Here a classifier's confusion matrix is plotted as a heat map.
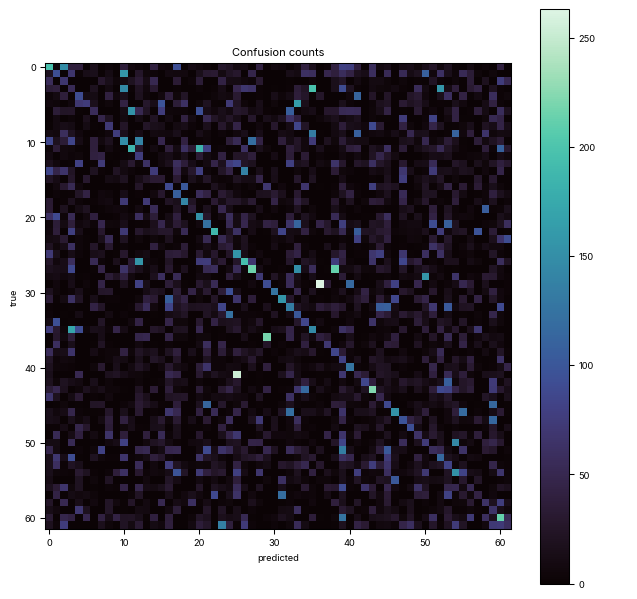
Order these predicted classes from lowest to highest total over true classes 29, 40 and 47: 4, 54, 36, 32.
4, 54, 32, 36
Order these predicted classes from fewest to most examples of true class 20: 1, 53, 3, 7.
7, 53, 3, 1
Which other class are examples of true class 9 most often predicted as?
35
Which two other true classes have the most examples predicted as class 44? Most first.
32, 25
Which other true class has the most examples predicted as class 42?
56
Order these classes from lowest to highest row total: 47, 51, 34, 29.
34, 47, 29, 51
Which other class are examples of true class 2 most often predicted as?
60
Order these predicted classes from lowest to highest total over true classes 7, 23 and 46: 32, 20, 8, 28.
28, 20, 8, 32
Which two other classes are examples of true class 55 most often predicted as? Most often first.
46, 31
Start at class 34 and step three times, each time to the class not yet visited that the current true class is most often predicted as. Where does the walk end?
12
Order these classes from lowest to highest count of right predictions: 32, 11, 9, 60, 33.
9, 33, 32, 11, 60
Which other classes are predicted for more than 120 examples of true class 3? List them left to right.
10, 35, 52
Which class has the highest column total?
39
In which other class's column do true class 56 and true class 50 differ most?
54
